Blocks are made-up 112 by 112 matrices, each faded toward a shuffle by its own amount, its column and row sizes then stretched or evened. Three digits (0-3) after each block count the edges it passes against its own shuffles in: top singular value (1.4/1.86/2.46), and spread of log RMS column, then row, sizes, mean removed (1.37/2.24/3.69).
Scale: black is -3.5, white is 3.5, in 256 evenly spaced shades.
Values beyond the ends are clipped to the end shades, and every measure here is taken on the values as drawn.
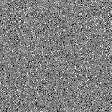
2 1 0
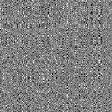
3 2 0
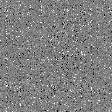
0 2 1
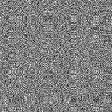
3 1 0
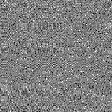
3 0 0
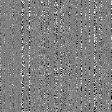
1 3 1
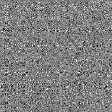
2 1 2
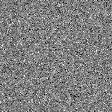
0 0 1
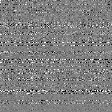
2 1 3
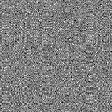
3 0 1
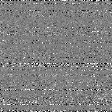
1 1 3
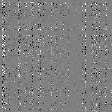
1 3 2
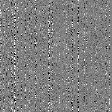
1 3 0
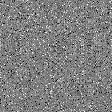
2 0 0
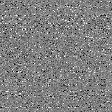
2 0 2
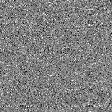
2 0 1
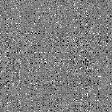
1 2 2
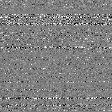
2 0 3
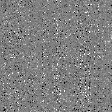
0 2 1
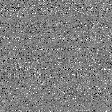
1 0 2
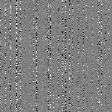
1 3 0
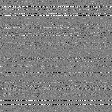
3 0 3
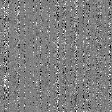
1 3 0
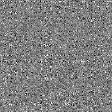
0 2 2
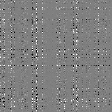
3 3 2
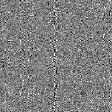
2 2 1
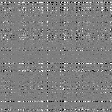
3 2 3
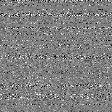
1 0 3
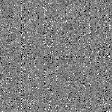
2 2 1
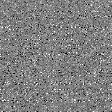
0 0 2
